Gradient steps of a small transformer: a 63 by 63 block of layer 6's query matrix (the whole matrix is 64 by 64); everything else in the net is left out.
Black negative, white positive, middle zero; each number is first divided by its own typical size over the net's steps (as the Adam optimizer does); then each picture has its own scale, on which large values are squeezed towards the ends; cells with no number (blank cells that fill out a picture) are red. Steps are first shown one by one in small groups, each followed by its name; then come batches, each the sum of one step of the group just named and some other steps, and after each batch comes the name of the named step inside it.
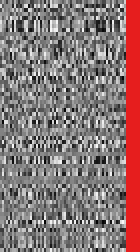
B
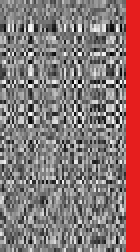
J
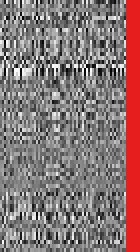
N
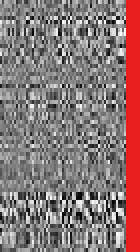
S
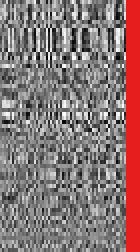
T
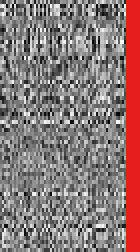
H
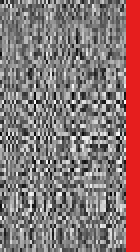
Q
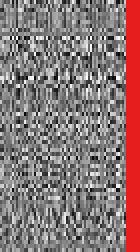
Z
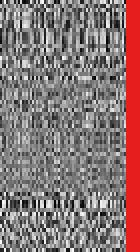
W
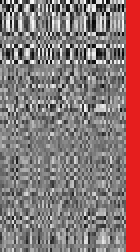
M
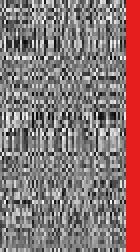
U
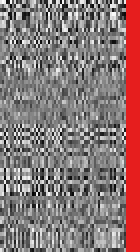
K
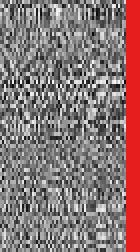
H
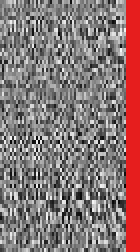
S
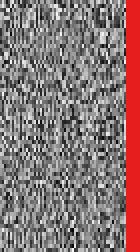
W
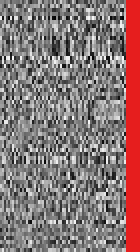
B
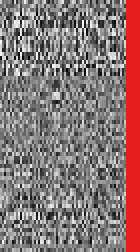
N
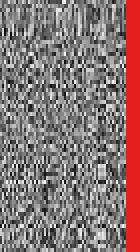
J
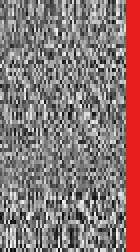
S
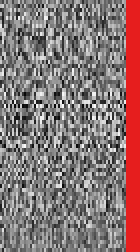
Q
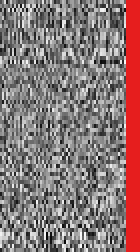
W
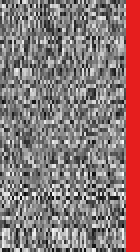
H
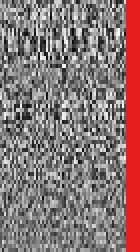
T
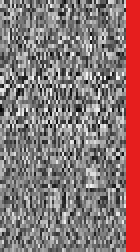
Z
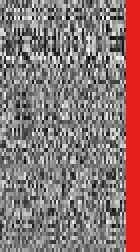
U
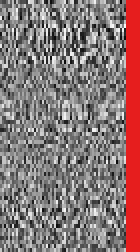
T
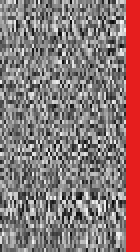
S
